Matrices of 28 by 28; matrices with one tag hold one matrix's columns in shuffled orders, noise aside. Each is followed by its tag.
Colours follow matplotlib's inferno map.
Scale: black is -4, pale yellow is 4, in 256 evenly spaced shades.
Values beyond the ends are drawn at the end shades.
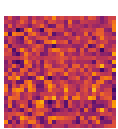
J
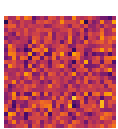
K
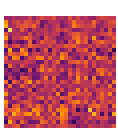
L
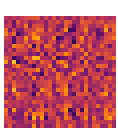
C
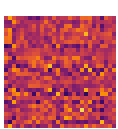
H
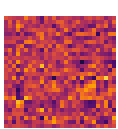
J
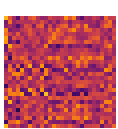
H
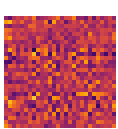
K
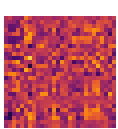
C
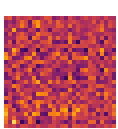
L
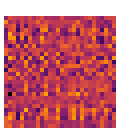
C
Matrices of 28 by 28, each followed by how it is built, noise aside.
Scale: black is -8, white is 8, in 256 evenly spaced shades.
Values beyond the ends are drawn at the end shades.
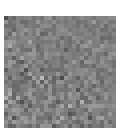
lower triangular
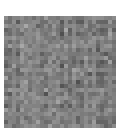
blocks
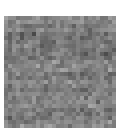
blocks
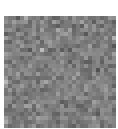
noise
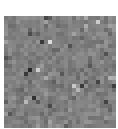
sparse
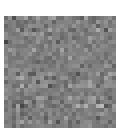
uneven rows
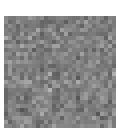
blocks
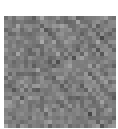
Toeplitz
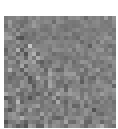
lower triangular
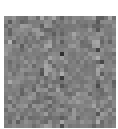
uneven columns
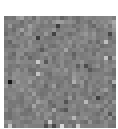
sparse
